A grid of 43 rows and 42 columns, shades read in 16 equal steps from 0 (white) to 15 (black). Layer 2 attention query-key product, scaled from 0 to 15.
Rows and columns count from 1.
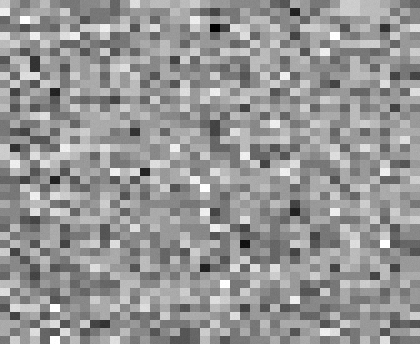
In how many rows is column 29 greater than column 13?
22
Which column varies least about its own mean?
17
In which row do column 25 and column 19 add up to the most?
39
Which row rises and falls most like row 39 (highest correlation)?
43
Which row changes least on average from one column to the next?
1
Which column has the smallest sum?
37
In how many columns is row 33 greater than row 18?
16
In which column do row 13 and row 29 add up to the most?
11
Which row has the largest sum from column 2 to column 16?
23
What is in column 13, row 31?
8
